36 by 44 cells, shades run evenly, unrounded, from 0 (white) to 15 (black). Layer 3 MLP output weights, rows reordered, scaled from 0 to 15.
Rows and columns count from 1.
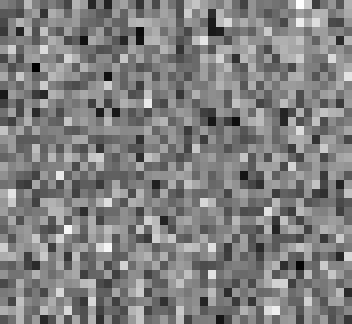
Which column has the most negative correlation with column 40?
27
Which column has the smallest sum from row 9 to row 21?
19
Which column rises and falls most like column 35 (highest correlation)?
7
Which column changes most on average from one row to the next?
38
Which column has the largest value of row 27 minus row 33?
18
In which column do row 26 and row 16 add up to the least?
9
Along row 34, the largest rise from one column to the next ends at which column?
13
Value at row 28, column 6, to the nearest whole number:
4
